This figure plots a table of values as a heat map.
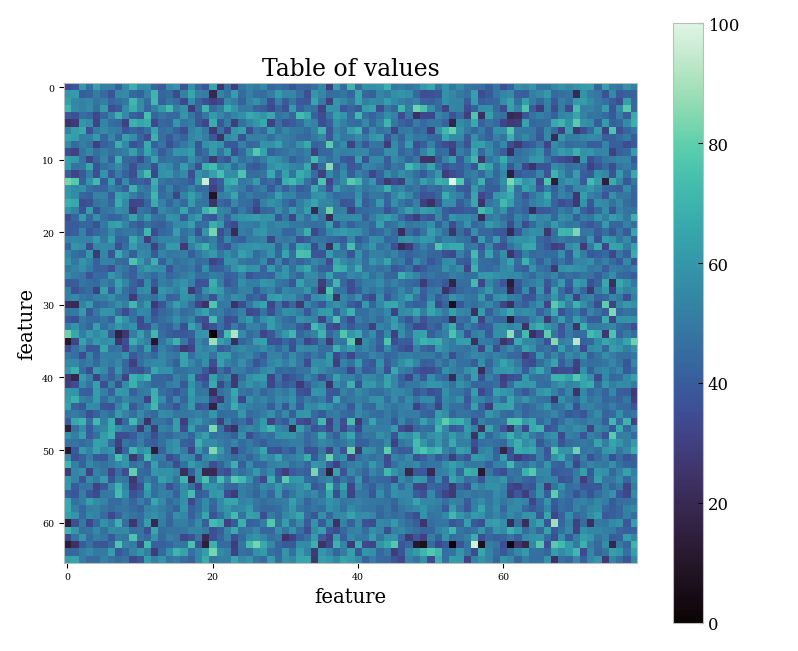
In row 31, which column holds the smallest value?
56
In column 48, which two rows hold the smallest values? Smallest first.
63, 4
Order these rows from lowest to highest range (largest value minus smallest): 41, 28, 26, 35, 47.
26, 41, 28, 47, 35
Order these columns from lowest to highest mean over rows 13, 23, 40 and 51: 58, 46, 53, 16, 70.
46, 53, 16, 58, 70
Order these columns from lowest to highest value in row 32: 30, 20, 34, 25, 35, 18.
35, 18, 30, 34, 25, 20
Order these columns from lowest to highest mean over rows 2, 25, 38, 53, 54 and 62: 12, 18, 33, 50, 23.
50, 33, 18, 23, 12
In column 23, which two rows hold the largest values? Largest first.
34, 54
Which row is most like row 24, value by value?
14
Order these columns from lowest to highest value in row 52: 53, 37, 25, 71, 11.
37, 11, 71, 25, 53
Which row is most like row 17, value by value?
11
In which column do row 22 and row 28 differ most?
36
